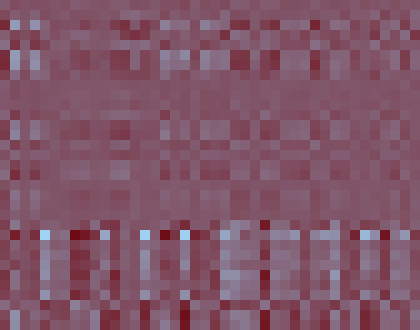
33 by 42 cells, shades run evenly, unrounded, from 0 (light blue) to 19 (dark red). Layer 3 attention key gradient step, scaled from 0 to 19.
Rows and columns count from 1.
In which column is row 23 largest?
27
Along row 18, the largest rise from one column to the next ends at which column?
2
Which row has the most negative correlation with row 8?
5
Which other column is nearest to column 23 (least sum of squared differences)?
34
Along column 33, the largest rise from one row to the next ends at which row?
25
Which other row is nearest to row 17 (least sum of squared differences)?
12
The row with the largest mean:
31
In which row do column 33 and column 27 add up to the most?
33
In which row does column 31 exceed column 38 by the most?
24
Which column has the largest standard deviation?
19
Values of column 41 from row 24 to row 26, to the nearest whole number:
6 11 10
